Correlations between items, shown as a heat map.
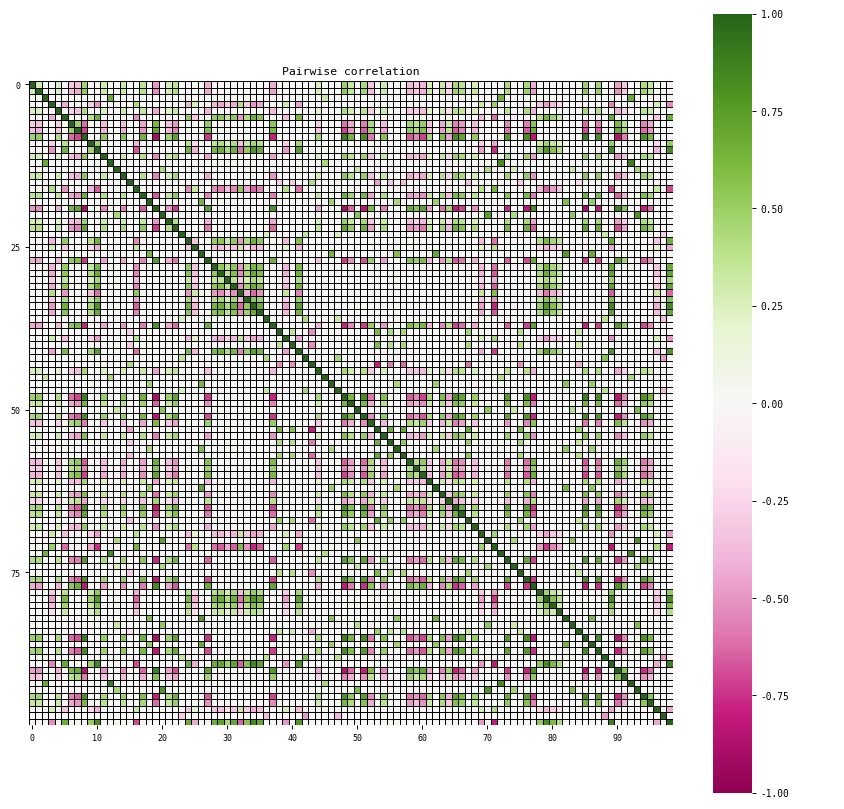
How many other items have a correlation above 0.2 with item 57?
7
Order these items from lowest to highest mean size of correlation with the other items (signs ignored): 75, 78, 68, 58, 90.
75, 78, 68, 58, 90
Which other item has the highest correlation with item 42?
88
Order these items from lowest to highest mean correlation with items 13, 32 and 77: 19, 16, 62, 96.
62, 96, 16, 19
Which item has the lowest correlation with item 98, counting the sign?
71
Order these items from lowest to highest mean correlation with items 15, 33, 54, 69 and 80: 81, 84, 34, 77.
77, 84, 81, 34
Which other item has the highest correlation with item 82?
26
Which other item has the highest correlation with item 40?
53
